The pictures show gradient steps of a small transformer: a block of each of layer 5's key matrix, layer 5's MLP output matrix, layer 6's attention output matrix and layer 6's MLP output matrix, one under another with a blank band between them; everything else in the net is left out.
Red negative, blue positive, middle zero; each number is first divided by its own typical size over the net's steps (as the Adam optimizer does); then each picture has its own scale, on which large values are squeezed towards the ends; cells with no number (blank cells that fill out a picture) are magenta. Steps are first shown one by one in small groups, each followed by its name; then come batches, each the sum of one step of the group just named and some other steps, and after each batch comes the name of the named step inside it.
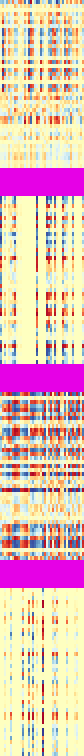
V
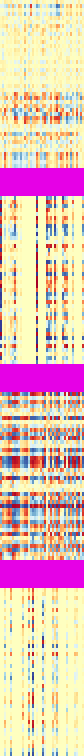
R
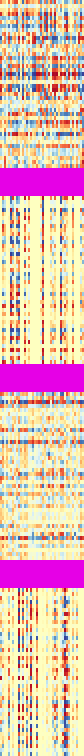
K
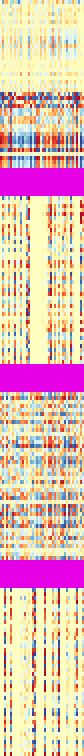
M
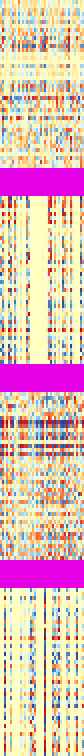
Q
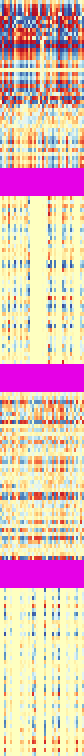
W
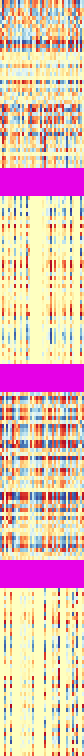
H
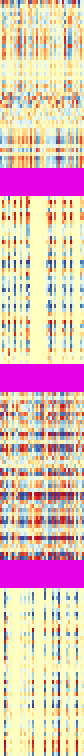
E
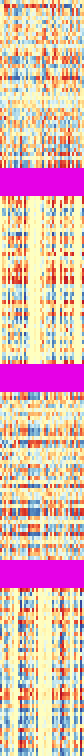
H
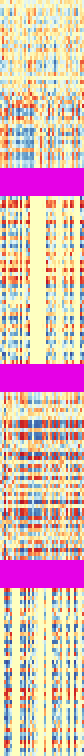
Q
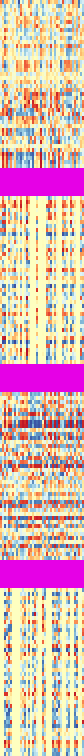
E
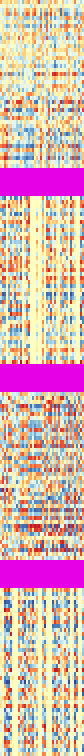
K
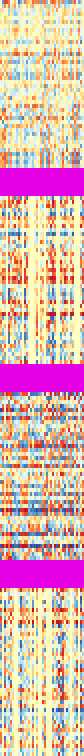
H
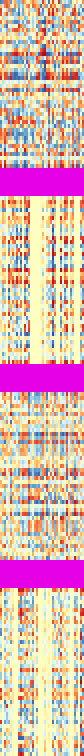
E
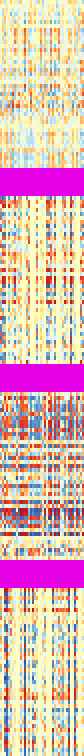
R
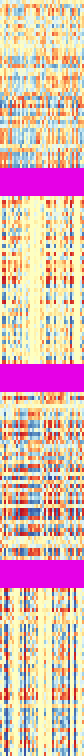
M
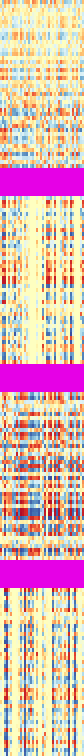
H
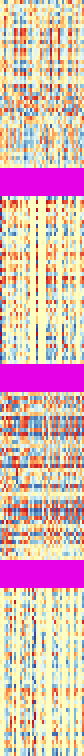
R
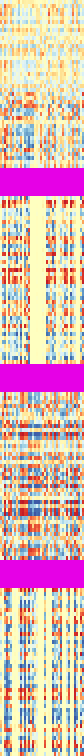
Q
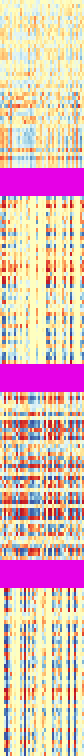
M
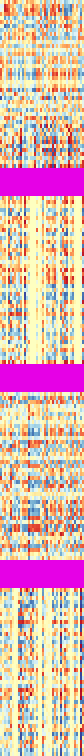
K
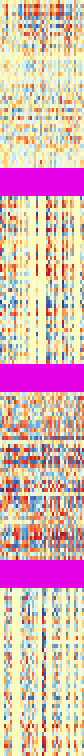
Q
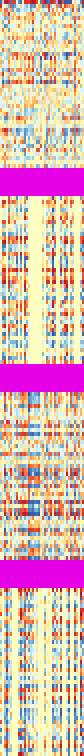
Q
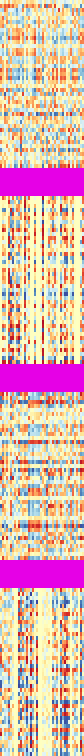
K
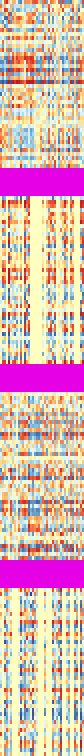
M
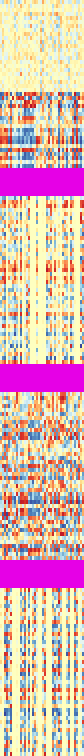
M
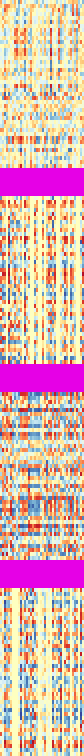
E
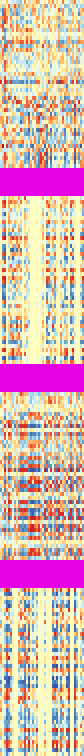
W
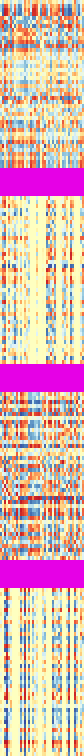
W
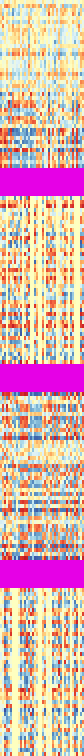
M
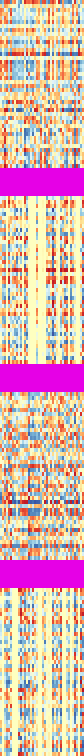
H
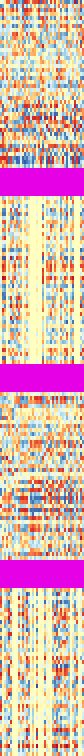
H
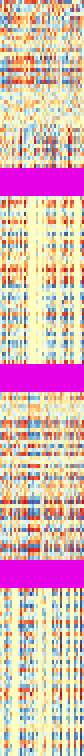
Q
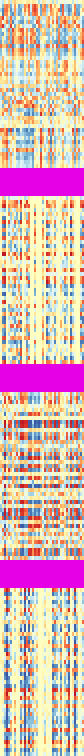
W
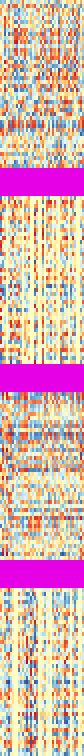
E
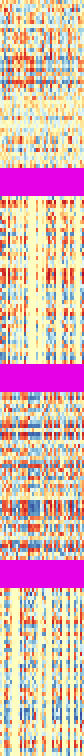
Q
